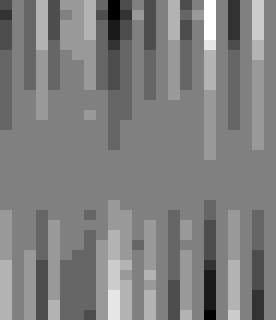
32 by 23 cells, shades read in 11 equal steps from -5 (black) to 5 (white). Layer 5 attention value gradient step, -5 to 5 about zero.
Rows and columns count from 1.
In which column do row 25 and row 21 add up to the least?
18
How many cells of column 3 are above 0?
7
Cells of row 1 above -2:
16
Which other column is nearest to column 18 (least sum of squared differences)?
22
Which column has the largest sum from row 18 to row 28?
10
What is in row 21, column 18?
-1
